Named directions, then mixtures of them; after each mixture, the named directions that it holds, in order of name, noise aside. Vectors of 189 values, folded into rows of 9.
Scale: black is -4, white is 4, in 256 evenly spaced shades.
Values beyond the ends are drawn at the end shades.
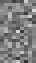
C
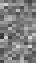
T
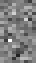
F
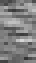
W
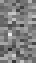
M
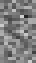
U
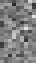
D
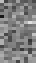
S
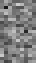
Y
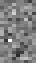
F.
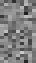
C, S.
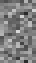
C, F, U.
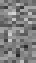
F, M, Y.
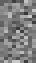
C.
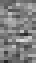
F, W, Y.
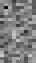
D, S, Y.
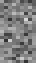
F, S.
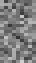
M, T, U.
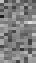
S.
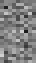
U, Y.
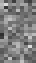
T.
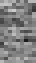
D, W.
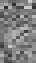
D, U, Y.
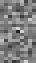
C, M.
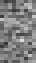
D, S, W.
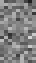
F, S, T.
